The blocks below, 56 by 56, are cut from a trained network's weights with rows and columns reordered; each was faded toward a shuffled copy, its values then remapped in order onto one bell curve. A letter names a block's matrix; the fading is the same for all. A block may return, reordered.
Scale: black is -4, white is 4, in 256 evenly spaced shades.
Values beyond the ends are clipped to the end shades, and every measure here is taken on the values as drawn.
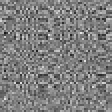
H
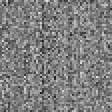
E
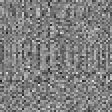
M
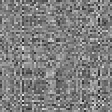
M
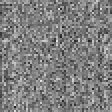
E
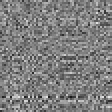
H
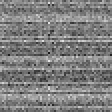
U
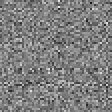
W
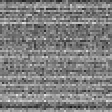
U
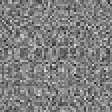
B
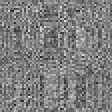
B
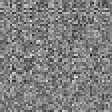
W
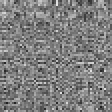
W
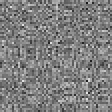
B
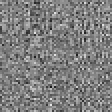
W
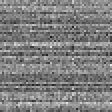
U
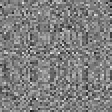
M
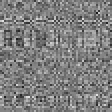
H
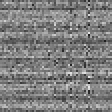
U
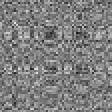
H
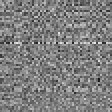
H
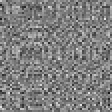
H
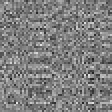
W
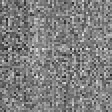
E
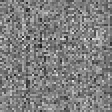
E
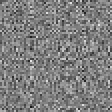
W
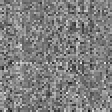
E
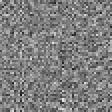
W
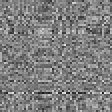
H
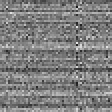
U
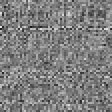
M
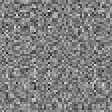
B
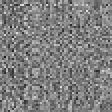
M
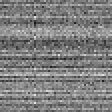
U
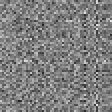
M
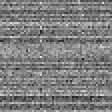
U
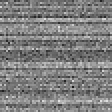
U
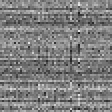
U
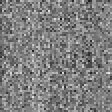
E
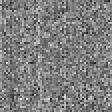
E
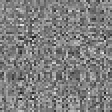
W
